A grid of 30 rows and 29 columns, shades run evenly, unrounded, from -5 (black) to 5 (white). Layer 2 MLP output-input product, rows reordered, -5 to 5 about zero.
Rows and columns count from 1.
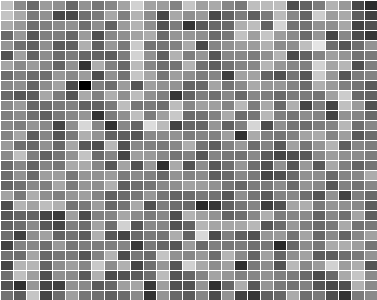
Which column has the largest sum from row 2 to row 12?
11
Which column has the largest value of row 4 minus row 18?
21
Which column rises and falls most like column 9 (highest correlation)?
15
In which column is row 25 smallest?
22
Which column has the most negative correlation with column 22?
28
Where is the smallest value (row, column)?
9, 7
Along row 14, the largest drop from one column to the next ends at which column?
19
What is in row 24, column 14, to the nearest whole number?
2
